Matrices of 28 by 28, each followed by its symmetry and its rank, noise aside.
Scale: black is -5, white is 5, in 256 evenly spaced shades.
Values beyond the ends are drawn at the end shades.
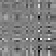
no symmetry, rank two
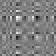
symmetric, rank one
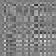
no symmetry, rank two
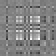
symmetric, rank one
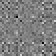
symmetric, rank three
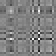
symmetric, rank one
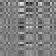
no symmetry, rank one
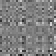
antisymmetric, rank two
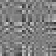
antisymmetric, rank two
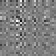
no symmetry, rank two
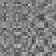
no symmetry, rank three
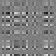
no symmetry, rank one
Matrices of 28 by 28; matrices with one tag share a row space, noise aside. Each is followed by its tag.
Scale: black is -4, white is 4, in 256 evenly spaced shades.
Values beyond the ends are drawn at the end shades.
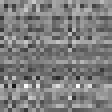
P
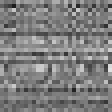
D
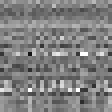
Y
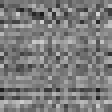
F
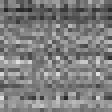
F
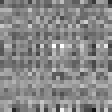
Y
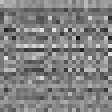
D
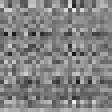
P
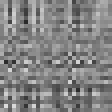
P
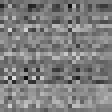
P
